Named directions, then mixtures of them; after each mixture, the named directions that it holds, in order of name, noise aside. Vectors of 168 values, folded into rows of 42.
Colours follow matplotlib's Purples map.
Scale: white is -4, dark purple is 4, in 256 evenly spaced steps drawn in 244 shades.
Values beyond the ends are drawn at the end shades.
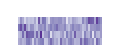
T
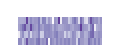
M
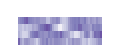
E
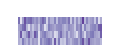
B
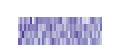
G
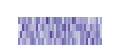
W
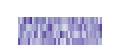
B, E, G.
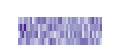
B, G, T.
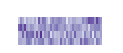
T.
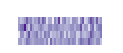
B, M, T.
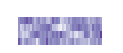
E.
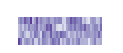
E, G, T.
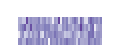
M.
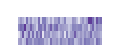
M, T.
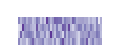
W.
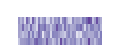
G, M, T.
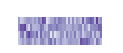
B, T.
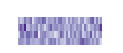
B, G, T.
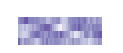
E.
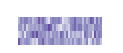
E, G, T.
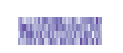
T, W.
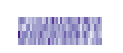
B, M.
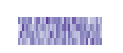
W.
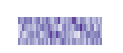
E, M, W.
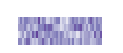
E, M, T.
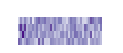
G, T.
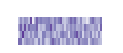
G.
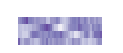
E.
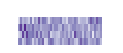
G, T.
